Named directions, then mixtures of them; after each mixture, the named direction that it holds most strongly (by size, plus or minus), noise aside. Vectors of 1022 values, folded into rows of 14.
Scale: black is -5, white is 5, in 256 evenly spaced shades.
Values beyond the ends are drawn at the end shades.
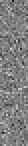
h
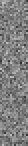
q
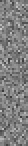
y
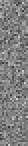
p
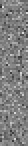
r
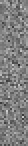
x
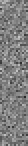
q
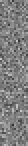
h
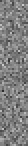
y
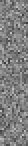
y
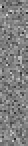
r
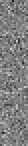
h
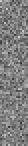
p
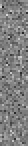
r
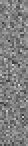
x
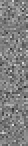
h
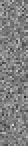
h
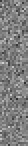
p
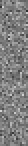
r
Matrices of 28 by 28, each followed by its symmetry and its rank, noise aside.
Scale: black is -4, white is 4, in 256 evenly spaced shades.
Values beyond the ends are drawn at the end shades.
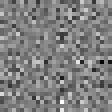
antisymmetric, rank six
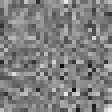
no symmetry, rank six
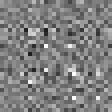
no symmetry, rank four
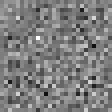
symmetric, rank six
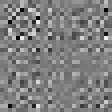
symmetric, rank three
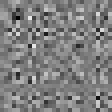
no symmetry, rank three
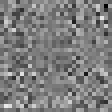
no symmetry, rank six
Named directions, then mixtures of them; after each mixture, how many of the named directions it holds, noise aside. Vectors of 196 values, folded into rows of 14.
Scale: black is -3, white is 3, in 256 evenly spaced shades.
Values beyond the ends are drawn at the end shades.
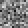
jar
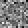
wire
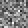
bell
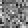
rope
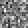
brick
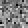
two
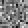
two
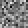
three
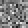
two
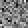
three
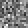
three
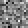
two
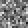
four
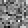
four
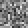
one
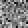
two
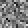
four
